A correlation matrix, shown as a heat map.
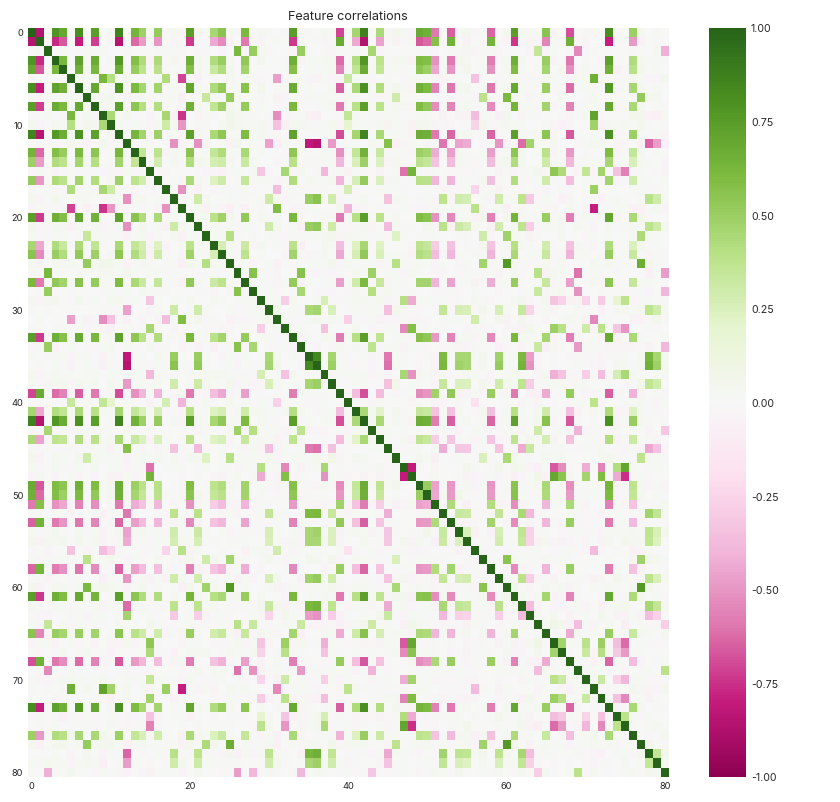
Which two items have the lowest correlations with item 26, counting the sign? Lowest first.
69, 80
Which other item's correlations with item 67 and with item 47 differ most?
48
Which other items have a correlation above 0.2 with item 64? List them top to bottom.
2, 26, 28, 34, 43
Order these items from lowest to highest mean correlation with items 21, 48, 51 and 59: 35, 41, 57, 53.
41, 57, 53, 35
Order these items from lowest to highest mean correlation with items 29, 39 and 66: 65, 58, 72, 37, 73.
73, 65, 37, 72, 58
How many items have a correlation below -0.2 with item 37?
7
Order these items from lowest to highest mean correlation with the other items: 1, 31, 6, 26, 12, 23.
1, 12, 31, 26, 23, 6
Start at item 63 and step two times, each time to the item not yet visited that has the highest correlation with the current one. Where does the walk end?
45
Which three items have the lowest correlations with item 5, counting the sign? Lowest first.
19, 31, 56
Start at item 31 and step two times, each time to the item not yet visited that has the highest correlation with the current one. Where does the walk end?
56
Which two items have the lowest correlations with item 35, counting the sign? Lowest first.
12, 45
